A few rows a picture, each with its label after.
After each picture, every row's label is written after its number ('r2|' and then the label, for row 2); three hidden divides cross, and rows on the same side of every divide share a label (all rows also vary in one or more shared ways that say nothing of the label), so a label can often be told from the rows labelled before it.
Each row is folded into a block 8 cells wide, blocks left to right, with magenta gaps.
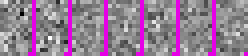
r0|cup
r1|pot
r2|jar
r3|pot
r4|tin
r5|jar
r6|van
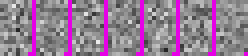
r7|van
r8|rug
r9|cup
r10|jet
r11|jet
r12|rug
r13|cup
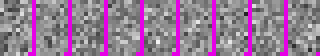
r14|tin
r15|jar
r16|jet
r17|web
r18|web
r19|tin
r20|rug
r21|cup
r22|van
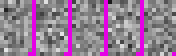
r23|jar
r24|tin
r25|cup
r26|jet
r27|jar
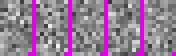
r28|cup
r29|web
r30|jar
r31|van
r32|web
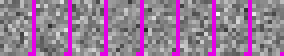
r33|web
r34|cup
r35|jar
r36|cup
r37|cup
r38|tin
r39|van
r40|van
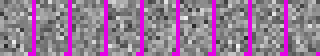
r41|jar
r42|van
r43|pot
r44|jar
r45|rug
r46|pot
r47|rug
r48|web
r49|jet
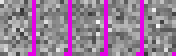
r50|web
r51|rug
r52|rug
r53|web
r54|rug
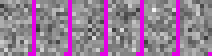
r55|jar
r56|cup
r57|van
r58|rug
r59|van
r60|pot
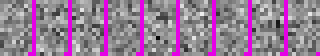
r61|jet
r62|rug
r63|cup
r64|cup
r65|rug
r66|jet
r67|tin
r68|cup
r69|jet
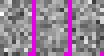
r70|jet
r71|jet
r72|cup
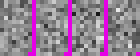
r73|pot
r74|van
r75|jar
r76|pot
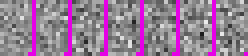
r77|pot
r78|cup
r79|jar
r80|pot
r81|jet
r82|web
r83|cup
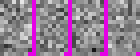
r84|rug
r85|rug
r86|jet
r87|jar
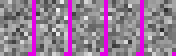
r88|web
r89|tin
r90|jar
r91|rug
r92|van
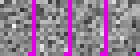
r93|rug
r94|pot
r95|van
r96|pot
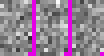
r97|van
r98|rug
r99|tin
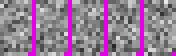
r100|van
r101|rug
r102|pot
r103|rug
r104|rug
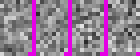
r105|cup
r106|tin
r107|tin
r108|tin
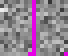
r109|web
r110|jet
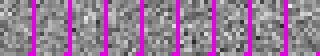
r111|jet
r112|web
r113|pot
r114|van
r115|web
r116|web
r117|pot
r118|cup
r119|cup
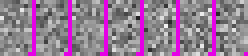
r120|tin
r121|web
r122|web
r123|web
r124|pot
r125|tin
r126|tin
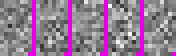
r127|jar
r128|van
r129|rug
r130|van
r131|jet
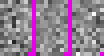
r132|pot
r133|jet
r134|tin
